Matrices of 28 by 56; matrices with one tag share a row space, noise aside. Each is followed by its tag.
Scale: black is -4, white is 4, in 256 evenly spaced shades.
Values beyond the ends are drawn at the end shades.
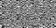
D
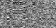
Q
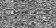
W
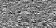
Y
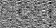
Y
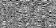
Y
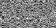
D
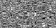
Y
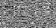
W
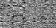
Q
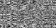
Q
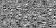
Y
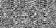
W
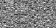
W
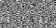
D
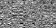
Q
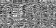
Q
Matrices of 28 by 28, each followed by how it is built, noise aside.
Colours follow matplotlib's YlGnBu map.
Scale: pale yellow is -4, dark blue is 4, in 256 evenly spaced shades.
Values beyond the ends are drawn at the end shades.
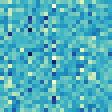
uneven columns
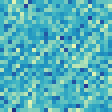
Hankel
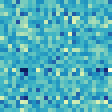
low rank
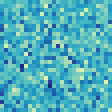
noise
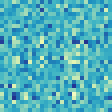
low rank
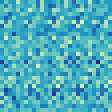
repeating columns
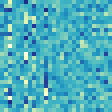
uneven columns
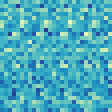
repeating columns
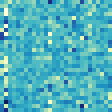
uneven columns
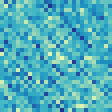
Toeplitz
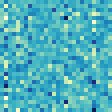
uneven columns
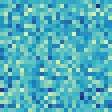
repeating columns
